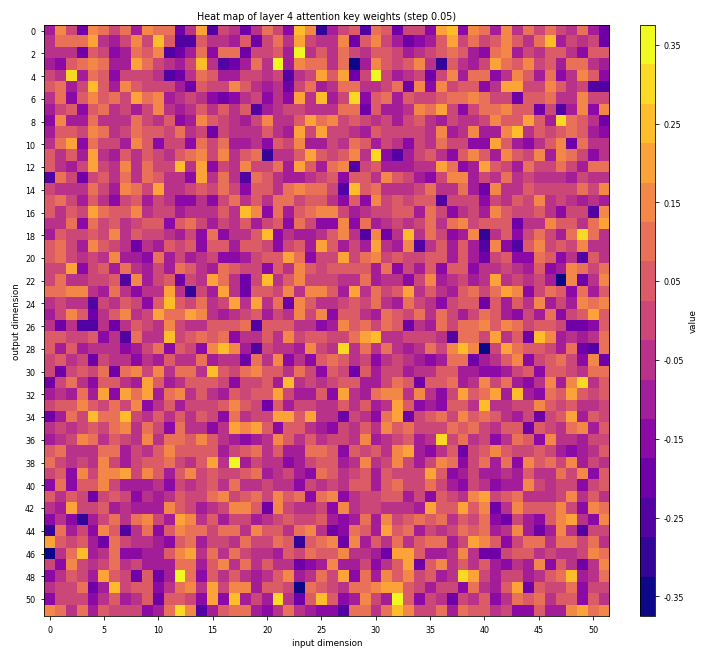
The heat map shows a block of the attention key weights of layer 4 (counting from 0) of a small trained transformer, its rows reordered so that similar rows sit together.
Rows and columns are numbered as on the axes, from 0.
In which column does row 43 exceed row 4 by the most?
12
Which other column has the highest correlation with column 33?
6
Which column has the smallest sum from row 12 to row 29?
40
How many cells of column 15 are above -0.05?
31
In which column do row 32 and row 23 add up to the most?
43
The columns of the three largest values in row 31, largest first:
49, 22, 9
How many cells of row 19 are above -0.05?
30
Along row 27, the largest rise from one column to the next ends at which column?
45
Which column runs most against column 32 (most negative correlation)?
23
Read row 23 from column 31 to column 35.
0 0.05 0.2 -0.05 0.05
